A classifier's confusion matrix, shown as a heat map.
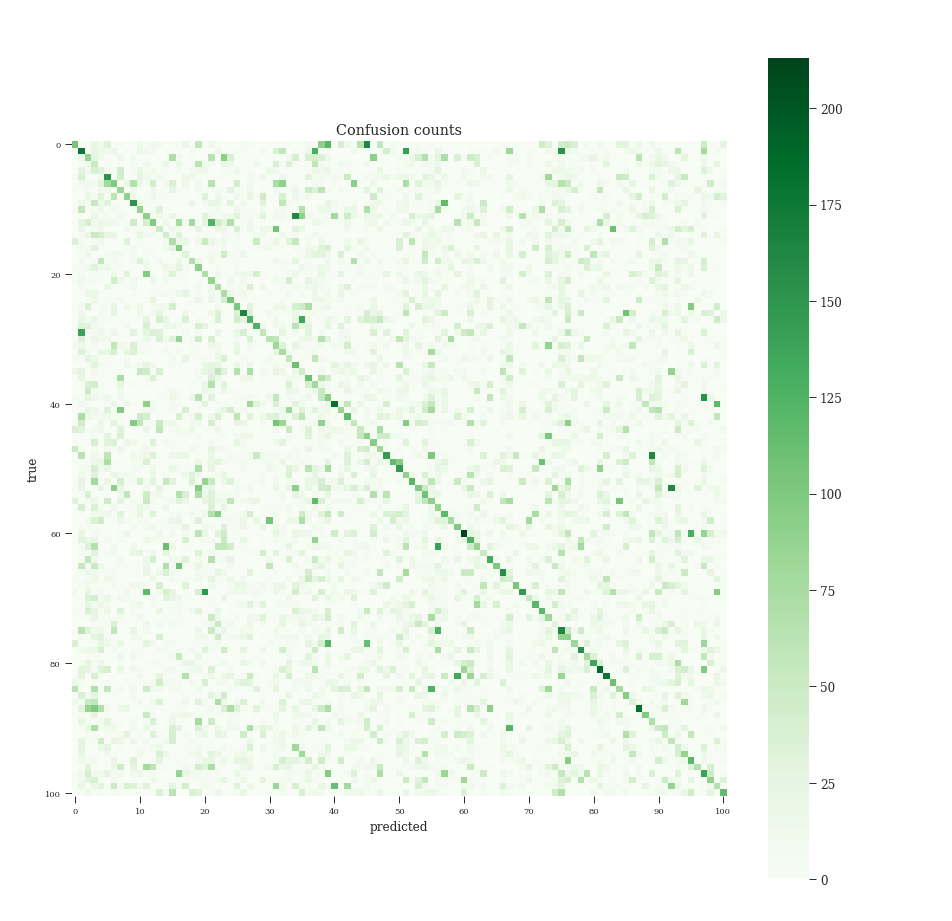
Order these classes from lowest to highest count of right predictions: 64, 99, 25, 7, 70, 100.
70, 99, 7, 25, 100, 64
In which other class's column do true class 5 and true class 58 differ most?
30
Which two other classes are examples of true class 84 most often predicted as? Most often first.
55, 73
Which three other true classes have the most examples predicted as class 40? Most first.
99, 11, 60
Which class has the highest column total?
75
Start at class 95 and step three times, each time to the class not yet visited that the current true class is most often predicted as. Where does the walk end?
56
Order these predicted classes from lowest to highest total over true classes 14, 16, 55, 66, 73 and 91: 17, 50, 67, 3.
17, 50, 3, 67
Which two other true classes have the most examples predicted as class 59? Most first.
82, 12
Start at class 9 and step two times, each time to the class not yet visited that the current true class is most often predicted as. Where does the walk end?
22
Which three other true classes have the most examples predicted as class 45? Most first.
0, 77, 10
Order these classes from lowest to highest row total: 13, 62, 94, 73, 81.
94, 73, 13, 62, 81
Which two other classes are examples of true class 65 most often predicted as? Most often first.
16, 14
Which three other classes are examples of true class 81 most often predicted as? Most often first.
97, 60, 37
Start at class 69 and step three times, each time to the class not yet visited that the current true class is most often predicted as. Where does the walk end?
34
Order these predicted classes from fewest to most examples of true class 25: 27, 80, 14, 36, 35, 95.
80, 14, 27, 35, 36, 95
